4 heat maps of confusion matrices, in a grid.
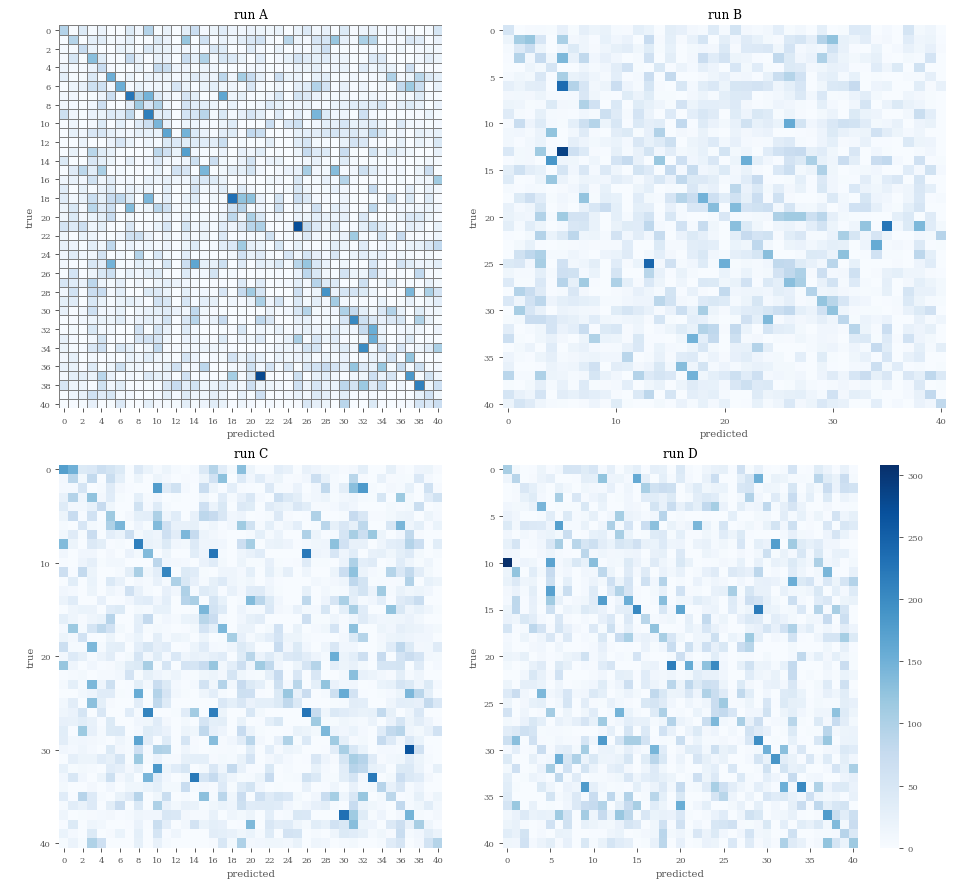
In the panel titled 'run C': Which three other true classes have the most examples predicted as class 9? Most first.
26, 33, 21
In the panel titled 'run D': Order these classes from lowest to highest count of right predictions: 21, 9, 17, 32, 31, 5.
5, 32, 9, 17, 21, 31
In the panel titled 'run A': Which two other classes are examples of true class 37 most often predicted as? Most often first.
21, 18
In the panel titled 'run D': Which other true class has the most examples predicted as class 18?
14
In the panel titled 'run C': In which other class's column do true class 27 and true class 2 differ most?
32
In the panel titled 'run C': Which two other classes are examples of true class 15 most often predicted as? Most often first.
35, 31
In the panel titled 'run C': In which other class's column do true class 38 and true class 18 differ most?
20
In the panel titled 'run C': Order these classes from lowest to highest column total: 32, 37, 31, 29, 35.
35, 29, 32, 37, 31
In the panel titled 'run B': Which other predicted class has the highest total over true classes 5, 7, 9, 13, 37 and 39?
3
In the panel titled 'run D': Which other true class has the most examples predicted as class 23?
21
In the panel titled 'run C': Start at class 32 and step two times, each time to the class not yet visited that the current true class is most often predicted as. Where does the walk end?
31
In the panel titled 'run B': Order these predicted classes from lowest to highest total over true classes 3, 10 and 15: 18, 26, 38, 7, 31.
38, 31, 18, 7, 26
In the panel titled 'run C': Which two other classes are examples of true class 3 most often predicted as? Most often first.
36, 1
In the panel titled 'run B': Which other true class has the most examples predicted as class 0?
37
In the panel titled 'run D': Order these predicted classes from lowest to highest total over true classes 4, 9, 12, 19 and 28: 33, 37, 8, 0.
8, 0, 37, 33
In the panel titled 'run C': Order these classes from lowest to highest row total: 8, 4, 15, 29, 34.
34, 4, 15, 29, 8
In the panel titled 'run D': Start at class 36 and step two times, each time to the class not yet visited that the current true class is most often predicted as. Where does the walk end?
34
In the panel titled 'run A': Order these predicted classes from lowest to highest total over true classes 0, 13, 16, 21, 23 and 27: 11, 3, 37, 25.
37, 11, 3, 25
